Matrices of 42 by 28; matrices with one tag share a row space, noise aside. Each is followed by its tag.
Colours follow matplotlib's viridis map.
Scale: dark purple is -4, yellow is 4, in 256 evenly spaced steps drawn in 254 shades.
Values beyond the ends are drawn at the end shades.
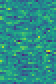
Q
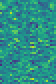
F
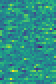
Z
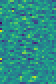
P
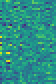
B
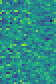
B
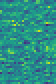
Z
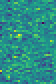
B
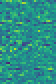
B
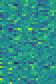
F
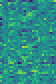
P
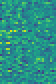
B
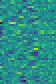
P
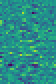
P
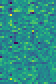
F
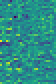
B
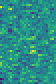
F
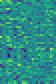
B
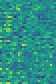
B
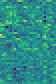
Q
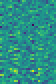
F
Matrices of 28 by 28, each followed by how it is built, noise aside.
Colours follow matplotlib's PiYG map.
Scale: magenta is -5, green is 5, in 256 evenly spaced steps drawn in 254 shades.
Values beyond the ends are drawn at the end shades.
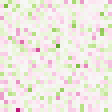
Toeplitz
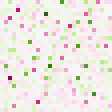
sparse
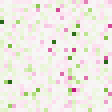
sparse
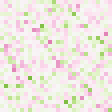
Toeplitz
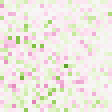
lower triangular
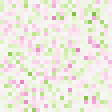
Toeplitz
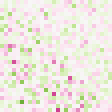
lower triangular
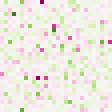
sparse
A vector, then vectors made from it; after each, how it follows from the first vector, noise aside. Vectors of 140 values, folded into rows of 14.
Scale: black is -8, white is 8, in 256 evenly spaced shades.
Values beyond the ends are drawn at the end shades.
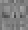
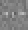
reversed, negated, partly zeroed.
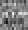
reversed, negated, scaled up.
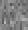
wrapped around, negated.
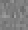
negated, shrunk.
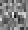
reversed, negated, scaled up.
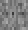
reversed.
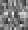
reversed, negated, scaled up.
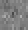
negated, partly zeroed.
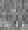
wrapped around, negated.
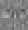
negated, partly zeroed.
